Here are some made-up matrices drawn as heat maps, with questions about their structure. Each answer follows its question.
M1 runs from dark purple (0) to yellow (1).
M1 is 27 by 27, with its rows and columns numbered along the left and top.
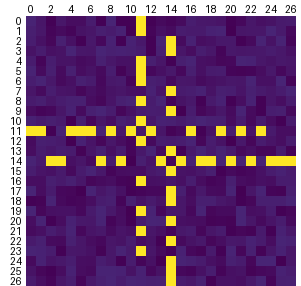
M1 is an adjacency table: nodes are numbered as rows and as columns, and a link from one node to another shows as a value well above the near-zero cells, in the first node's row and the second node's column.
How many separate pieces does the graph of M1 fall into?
2
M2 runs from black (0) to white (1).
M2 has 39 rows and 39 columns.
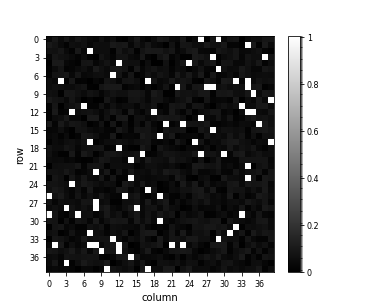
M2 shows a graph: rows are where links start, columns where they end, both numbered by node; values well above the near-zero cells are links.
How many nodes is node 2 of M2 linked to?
1
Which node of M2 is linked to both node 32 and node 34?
node 7
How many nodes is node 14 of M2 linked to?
3
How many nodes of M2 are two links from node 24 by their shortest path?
1
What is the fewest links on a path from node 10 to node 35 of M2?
6
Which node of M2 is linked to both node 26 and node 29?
node 0
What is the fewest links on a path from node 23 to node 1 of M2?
2
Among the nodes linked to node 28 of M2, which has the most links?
node 8
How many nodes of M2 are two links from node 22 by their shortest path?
3
